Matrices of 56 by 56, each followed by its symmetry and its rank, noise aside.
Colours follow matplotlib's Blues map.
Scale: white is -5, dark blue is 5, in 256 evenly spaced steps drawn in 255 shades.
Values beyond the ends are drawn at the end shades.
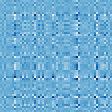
no symmetry, rank two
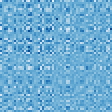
symmetric, rank two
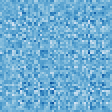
antisymmetric, rank four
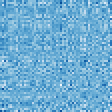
no symmetry, rank four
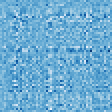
antisymmetric, rank four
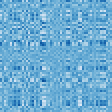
no symmetry, rank two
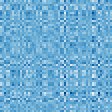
no symmetry, rank two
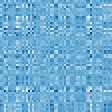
symmetric, rank two
